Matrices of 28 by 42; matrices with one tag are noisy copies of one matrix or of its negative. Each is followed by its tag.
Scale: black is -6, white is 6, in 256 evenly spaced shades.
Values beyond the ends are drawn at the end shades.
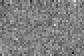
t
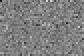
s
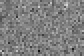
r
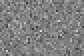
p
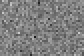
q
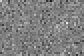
s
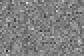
p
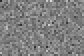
s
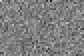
s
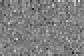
t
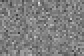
q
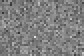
q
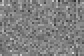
t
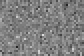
r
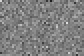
s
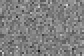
r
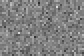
q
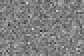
p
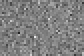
q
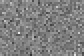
q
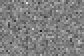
p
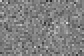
s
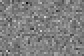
p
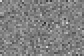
s
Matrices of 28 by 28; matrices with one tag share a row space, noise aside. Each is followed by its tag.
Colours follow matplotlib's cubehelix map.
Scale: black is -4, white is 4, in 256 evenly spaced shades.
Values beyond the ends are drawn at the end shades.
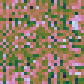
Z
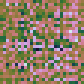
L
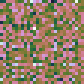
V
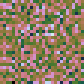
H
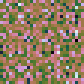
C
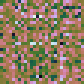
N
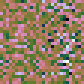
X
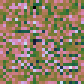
L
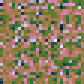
N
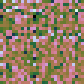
V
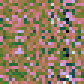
X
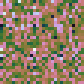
V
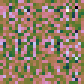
C
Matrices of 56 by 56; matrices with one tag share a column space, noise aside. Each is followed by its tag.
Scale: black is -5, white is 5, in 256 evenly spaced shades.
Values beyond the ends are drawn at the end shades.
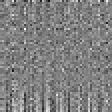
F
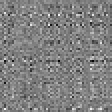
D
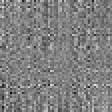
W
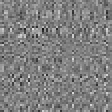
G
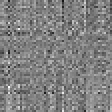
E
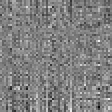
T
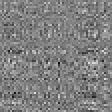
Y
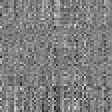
T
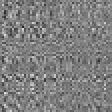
G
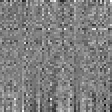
F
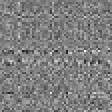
Y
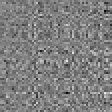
Y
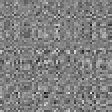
Y
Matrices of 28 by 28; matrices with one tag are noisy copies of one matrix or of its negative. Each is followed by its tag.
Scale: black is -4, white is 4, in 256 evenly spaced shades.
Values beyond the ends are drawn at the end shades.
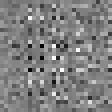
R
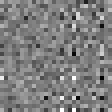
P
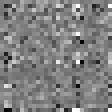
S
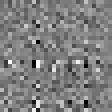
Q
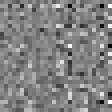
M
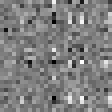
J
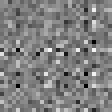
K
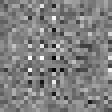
R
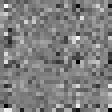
S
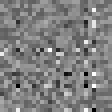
K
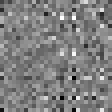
P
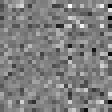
M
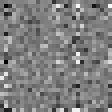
S
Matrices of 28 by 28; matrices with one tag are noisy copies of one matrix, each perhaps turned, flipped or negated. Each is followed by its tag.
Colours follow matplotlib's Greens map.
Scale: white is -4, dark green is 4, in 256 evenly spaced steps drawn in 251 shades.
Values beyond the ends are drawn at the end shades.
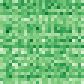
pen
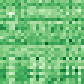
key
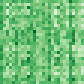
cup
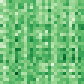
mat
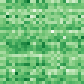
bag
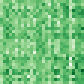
cup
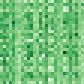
pen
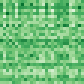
key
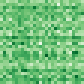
pen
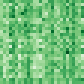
bag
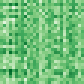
key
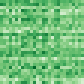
mat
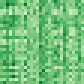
key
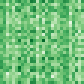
pen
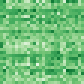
bag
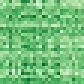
mat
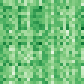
bag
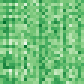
key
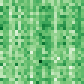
bag
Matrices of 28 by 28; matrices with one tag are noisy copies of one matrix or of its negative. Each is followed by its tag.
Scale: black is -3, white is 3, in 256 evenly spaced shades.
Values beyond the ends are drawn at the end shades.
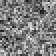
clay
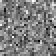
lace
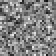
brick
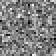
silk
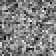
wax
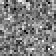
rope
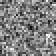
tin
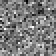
clay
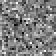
brick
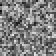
brick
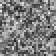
brick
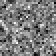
silk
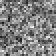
clay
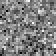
clay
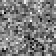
clay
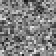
clay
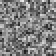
rope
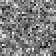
wax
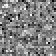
rope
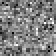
wax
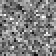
brick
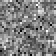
clay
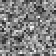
clay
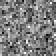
tin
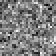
silk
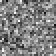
clay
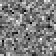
brick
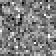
brick
